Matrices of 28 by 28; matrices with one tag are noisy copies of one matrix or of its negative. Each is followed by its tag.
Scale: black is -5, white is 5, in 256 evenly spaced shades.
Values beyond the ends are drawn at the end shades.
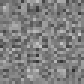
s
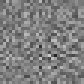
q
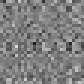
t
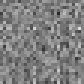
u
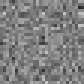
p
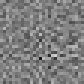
q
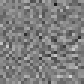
q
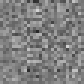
s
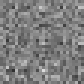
p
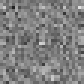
p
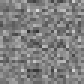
s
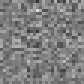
s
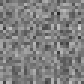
u
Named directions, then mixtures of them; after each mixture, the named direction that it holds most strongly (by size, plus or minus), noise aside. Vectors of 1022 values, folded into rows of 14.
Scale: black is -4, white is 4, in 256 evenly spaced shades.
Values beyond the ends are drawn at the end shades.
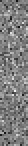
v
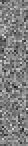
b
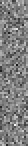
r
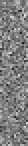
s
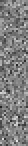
r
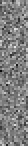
r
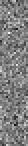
r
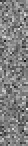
b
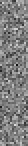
r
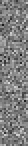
b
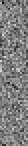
b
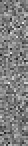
v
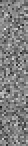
r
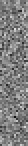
s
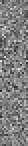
b
